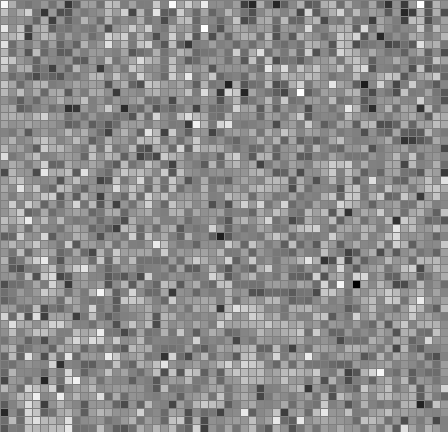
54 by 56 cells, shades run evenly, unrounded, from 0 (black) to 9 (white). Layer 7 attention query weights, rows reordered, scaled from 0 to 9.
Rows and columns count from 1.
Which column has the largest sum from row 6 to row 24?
1
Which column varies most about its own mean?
6
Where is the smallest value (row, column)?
36, 45
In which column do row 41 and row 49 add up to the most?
7
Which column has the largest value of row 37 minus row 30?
13
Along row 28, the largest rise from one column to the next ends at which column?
51
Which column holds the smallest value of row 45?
21
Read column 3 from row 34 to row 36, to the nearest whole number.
3 4 4
